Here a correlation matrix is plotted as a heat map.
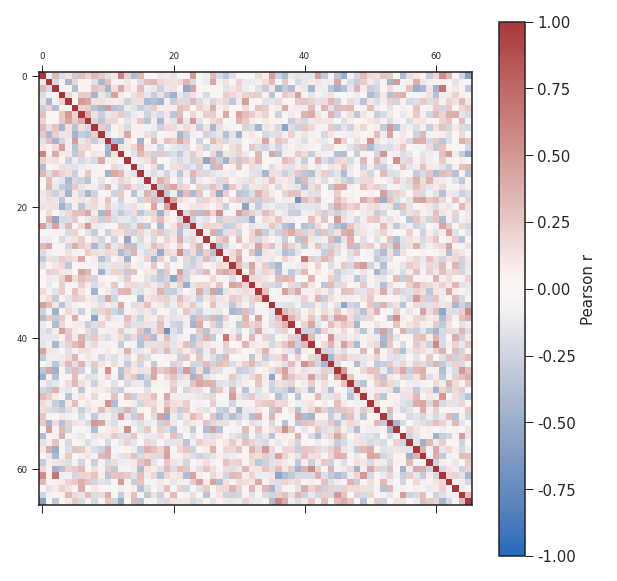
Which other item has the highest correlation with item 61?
2
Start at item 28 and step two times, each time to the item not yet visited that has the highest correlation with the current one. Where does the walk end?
44
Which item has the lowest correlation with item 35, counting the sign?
46
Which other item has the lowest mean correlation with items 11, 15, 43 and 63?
10
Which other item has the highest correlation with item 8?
53
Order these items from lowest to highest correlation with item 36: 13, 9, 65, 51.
13, 9, 51, 65
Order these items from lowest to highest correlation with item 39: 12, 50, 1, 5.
1, 50, 5, 12
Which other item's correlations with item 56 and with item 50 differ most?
58
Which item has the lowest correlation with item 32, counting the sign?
22
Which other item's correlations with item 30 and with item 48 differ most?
6
